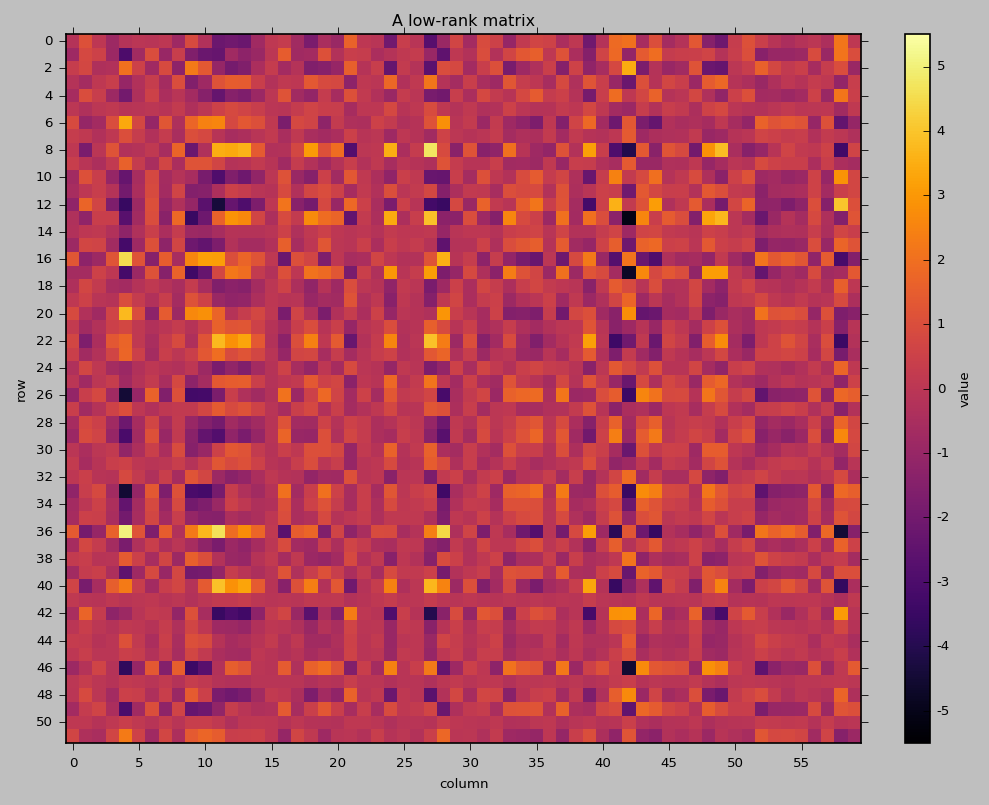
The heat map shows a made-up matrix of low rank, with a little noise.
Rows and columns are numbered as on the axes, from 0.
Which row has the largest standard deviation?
36
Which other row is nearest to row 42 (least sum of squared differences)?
0
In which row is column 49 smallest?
42
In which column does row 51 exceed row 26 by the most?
4
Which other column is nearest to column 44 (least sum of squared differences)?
35
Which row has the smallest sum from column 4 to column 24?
12
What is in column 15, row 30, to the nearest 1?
0
